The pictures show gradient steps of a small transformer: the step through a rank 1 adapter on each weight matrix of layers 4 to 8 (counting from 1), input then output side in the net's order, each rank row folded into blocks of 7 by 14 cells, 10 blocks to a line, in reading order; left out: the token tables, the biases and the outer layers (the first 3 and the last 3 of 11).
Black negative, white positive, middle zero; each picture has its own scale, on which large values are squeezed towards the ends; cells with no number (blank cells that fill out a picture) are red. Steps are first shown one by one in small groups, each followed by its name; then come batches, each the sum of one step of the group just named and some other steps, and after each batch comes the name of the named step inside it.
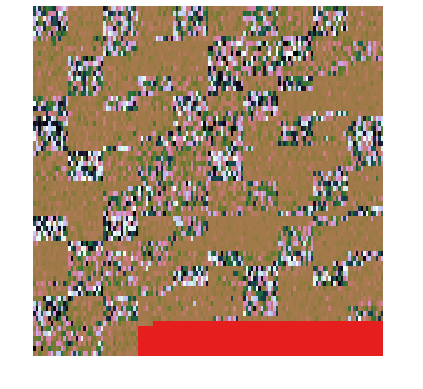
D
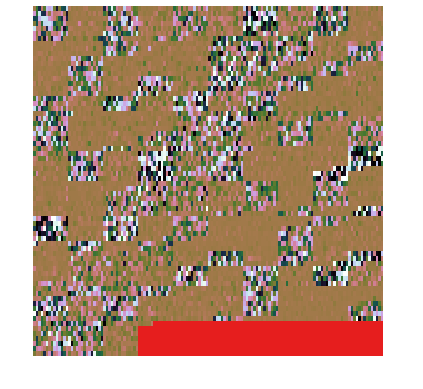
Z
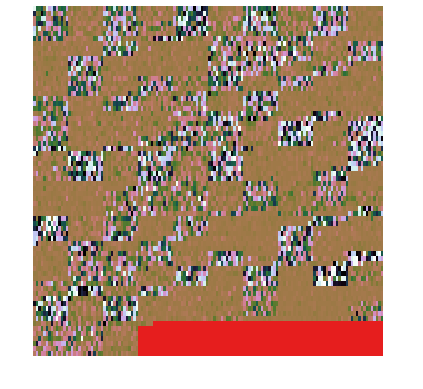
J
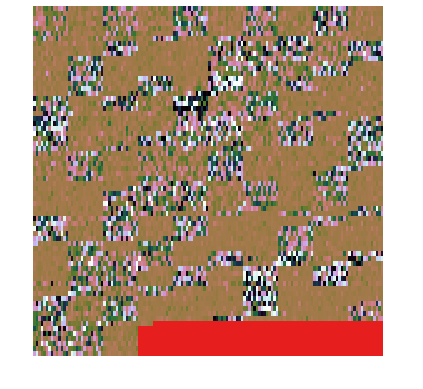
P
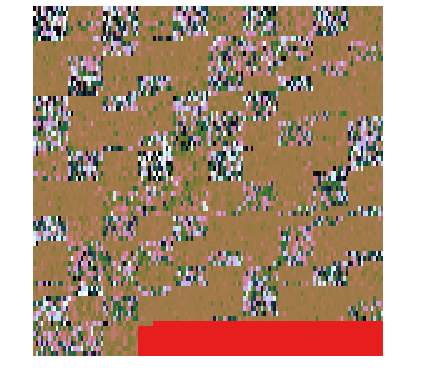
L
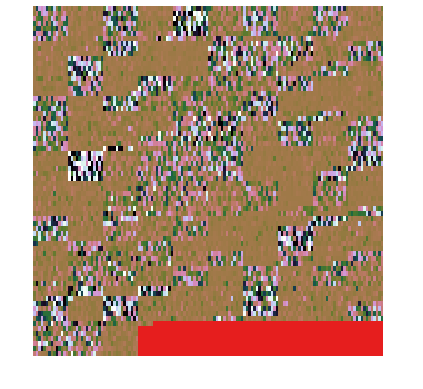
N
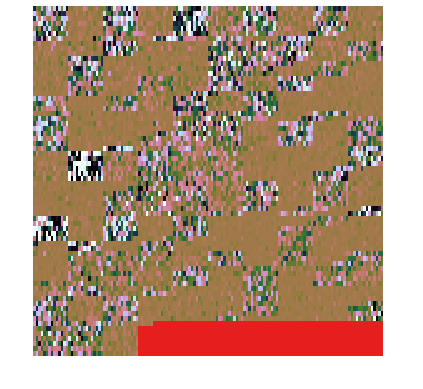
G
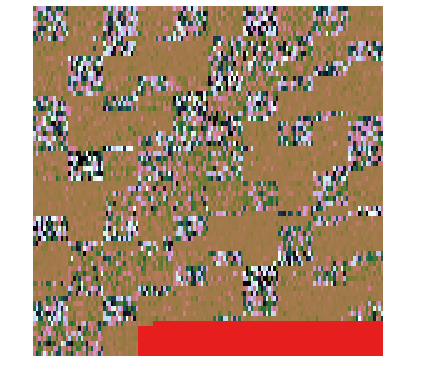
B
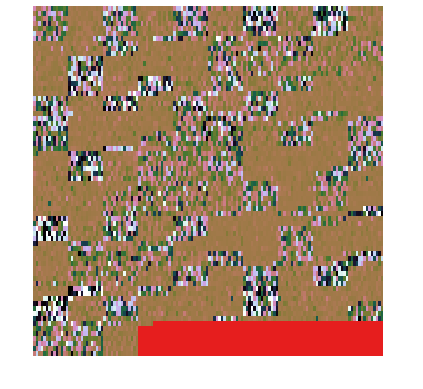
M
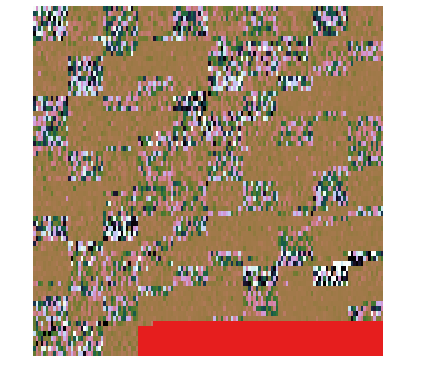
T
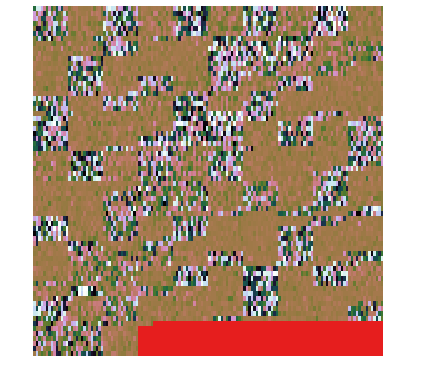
M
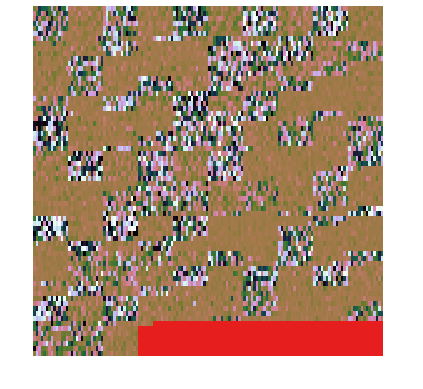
D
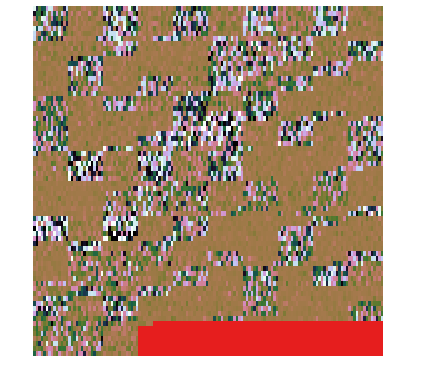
J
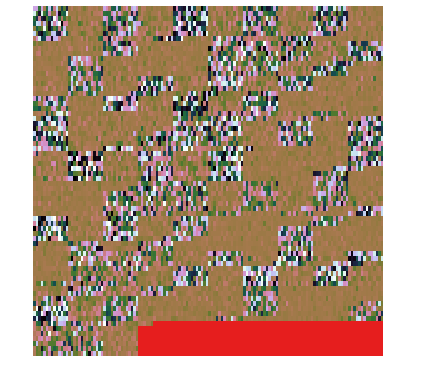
P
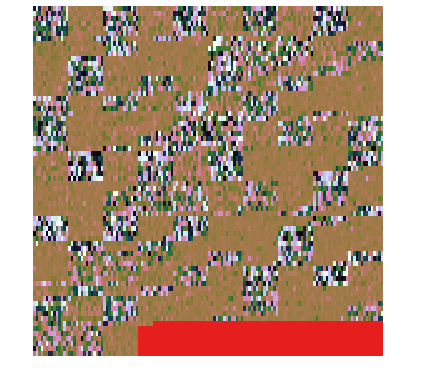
L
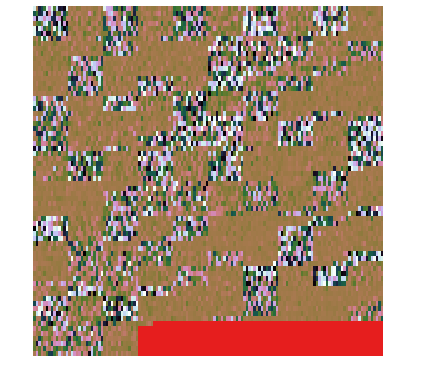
J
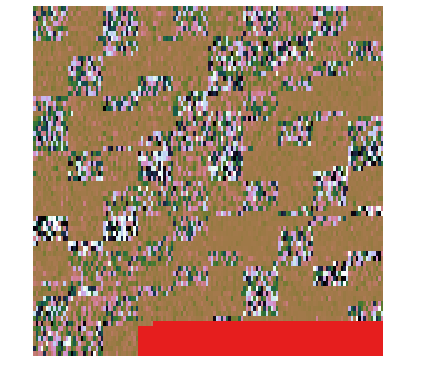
Z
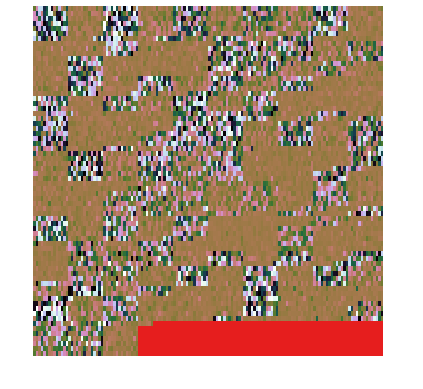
M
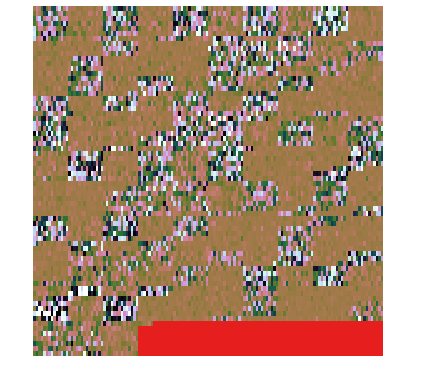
L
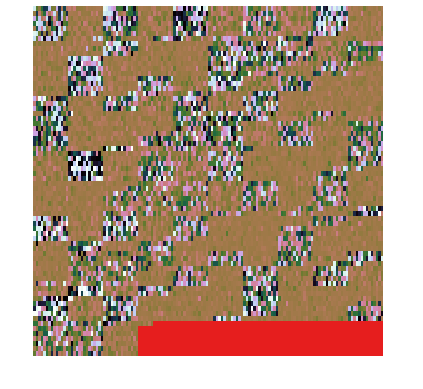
M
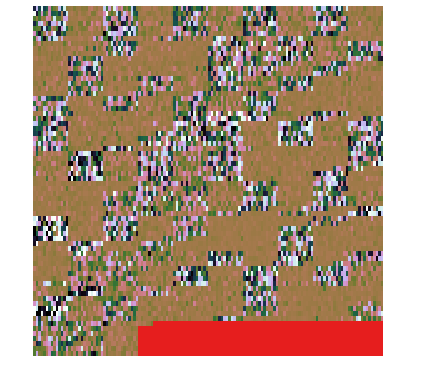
L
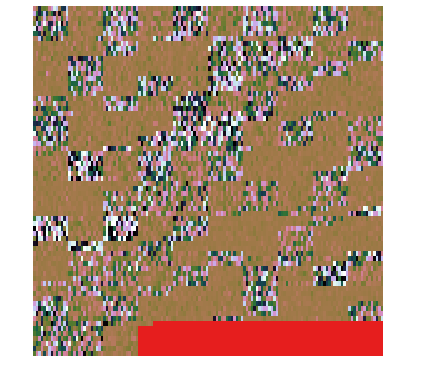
P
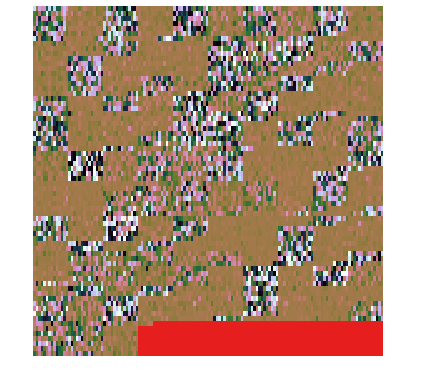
N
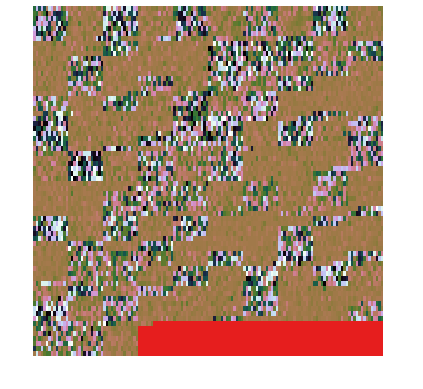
P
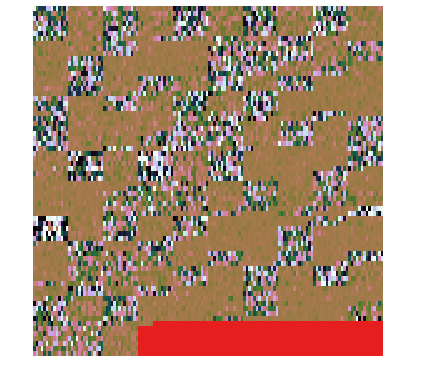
J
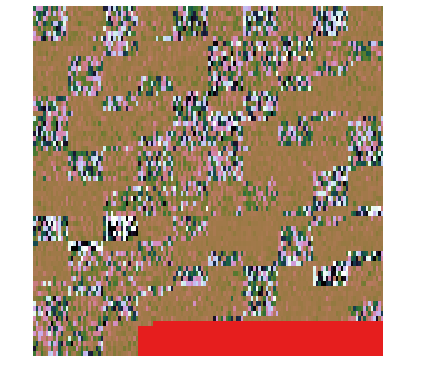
D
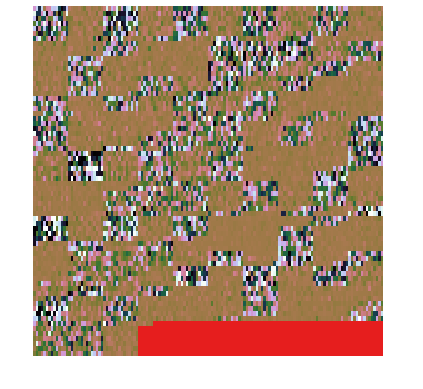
B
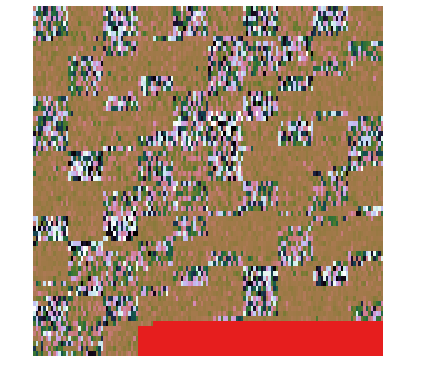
D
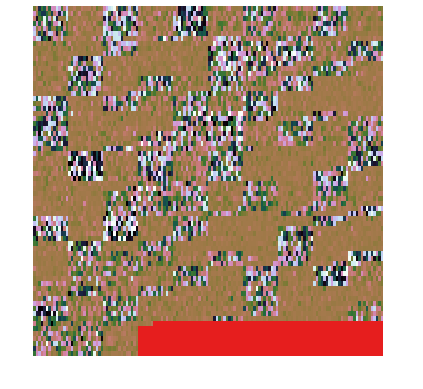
J
